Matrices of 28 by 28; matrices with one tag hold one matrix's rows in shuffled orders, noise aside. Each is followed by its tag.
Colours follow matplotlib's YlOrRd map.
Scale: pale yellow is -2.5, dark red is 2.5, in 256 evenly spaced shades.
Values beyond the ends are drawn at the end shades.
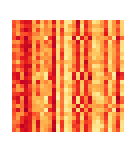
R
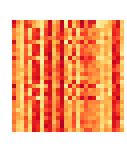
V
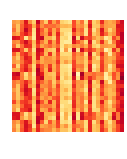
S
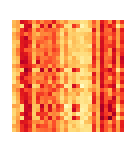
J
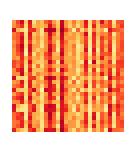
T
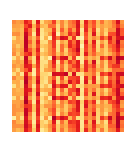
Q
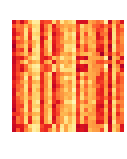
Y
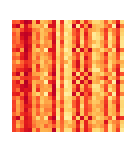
R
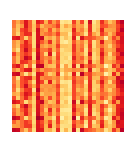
S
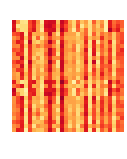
T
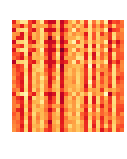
T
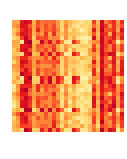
J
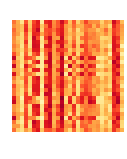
V
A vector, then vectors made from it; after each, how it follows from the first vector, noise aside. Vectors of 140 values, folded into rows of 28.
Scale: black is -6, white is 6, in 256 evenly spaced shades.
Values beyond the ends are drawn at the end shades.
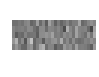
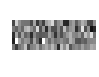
reversed, negated, scaled up.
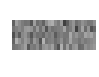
reversed, negated.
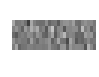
wrapped around.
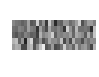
scaled up.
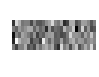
reversed, negated, scaled up.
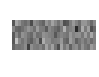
reversed, negated.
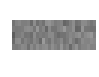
reversed, negated, shrunk.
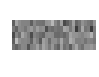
reversed, negated.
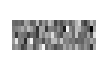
scaled up.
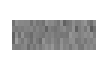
reversed, negated, shrunk.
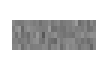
wrapped around, negated, shrunk.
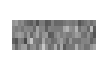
sign-scrambled.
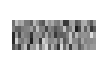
reversed, negated, scaled up.
